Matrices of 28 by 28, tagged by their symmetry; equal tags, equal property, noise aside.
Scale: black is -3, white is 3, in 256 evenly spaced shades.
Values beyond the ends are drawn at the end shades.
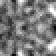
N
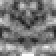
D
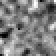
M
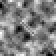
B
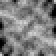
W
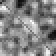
B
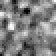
M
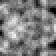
N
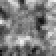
M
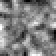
M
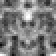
D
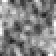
W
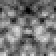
D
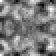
N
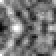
N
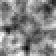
B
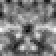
D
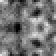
N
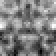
D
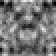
D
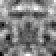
D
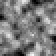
W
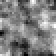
M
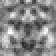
D
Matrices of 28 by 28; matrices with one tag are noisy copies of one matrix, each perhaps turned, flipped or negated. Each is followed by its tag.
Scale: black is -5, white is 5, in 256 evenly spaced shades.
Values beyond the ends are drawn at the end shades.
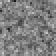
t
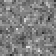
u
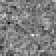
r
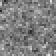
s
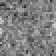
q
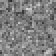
u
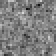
u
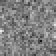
q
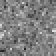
q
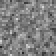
t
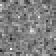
s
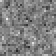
u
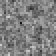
r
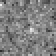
s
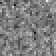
r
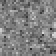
q
